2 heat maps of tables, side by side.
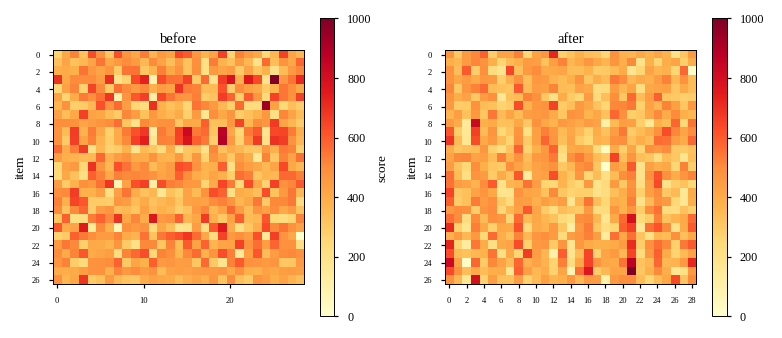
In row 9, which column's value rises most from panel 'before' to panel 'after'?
11
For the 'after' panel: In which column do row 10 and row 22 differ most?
21
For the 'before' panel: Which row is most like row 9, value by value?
10
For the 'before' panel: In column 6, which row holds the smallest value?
16
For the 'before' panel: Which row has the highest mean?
3
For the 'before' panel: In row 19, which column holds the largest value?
11
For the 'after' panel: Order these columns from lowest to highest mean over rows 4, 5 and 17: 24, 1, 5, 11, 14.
14, 1, 11, 5, 24
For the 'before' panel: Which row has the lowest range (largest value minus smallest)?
25
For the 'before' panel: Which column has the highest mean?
19
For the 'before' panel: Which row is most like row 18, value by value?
26
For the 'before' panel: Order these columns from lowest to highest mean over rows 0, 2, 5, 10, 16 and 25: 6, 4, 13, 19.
6, 13, 4, 19
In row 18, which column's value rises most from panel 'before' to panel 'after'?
9
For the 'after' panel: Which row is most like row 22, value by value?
20
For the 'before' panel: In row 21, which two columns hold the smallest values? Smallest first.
28, 24
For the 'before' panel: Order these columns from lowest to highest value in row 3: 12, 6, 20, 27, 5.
5, 27, 12, 6, 20
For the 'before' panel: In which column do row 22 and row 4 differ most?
14
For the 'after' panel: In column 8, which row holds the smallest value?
23
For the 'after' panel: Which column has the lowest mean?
18
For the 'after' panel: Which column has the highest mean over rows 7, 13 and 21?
19
